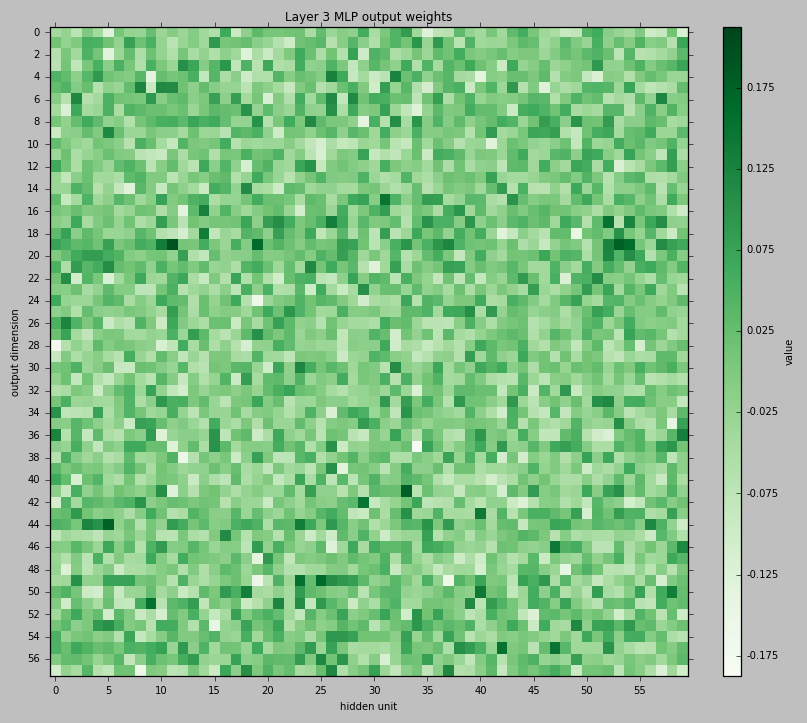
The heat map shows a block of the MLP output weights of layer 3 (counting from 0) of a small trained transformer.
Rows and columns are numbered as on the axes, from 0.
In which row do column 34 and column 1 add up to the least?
7
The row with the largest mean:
19
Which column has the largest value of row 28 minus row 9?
21
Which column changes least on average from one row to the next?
22
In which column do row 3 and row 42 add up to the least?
0
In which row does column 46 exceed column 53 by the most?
12
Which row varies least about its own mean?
13
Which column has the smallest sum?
42
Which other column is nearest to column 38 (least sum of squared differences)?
14
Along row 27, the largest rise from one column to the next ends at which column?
54
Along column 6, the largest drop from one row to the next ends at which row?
50
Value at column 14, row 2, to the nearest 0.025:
-0.025
